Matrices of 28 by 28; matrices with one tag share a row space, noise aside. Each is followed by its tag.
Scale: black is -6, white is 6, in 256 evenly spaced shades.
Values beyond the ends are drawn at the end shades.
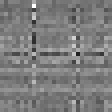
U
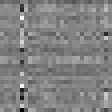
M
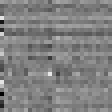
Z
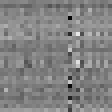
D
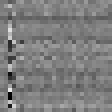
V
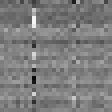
U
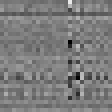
D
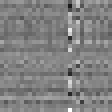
D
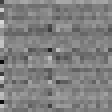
Z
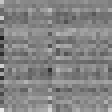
Z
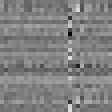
D
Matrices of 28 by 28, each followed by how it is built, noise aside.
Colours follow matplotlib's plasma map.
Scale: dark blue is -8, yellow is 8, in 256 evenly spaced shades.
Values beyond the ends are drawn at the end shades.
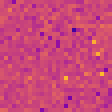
sparse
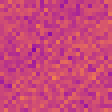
Hankel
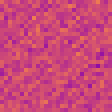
Hankel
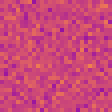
noise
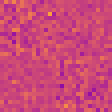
block diagonal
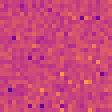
sparse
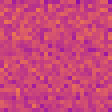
repeating columns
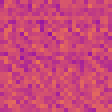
repeating columns
